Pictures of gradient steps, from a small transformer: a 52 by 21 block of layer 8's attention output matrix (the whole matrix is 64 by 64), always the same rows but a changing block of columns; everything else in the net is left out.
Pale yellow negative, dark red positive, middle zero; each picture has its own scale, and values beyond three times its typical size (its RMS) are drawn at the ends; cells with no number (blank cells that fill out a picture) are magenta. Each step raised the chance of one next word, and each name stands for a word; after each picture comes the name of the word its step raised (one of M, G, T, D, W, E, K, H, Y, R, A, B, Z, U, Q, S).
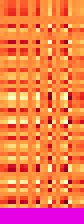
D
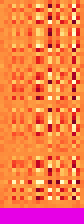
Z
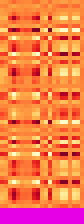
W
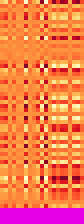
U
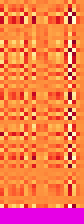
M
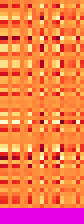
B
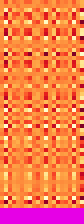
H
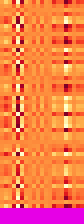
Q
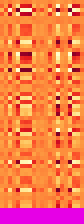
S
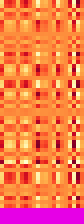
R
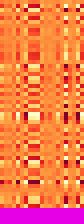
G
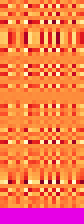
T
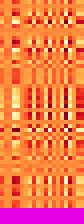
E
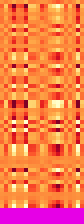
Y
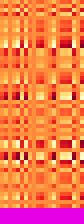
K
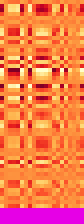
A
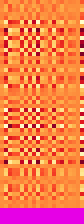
H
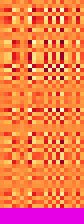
M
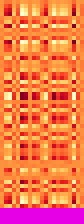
D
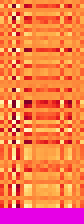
Y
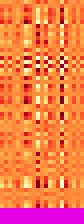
A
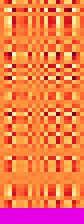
M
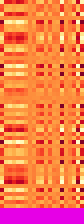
T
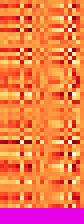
W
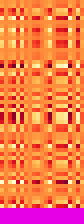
G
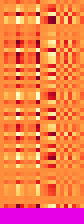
M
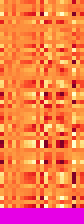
R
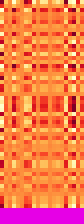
Q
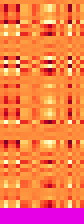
A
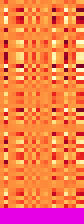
M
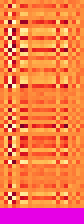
H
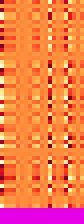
U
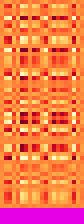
B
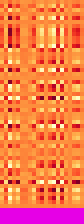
Z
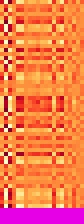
Q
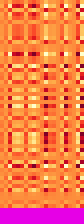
S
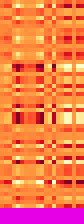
G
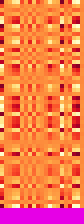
Q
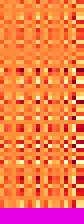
U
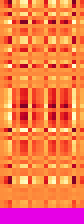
E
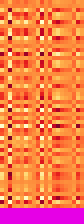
H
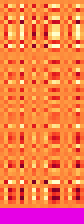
Z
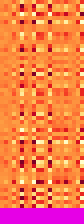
T
